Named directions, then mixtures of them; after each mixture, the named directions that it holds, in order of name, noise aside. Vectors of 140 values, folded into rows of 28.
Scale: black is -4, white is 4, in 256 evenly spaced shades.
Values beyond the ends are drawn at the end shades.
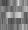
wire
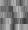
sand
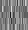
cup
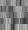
sand.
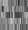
cup, wire.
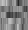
sand, wire.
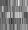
cup, wire.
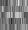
cup, wire.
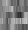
sand, wire.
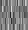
cup.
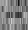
cup, wire.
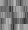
sand.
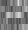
wire.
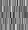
cup.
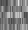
cup, wire.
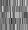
cup, wire.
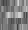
wire.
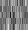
cup, sand.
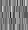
cup.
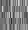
cup, wire.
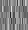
cup.
